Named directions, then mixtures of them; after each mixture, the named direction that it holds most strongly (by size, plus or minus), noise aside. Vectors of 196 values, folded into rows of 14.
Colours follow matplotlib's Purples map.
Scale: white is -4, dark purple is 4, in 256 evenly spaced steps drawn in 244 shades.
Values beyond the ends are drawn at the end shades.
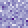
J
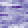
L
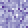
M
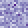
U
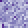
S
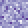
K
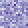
U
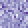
M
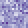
M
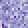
S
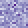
U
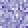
M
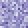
M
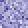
K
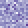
U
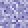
K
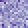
J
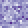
K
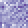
S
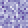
M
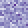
U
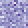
U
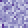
S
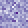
U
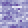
L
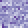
S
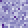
S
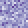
J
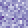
J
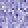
M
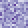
U
